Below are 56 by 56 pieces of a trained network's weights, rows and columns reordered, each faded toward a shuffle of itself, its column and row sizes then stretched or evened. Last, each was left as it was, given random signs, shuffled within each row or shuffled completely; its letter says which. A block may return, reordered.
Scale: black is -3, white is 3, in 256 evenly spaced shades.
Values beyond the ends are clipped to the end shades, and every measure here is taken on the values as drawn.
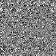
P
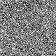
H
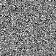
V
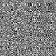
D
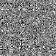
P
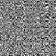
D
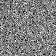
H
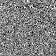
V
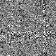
P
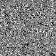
V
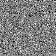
V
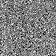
H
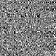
D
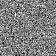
H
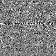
V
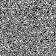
V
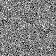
H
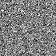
V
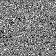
V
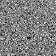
V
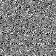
V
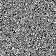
H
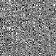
D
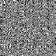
D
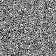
H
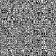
D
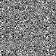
P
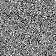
H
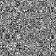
D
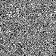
V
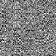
D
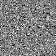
V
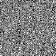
P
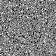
H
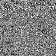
V
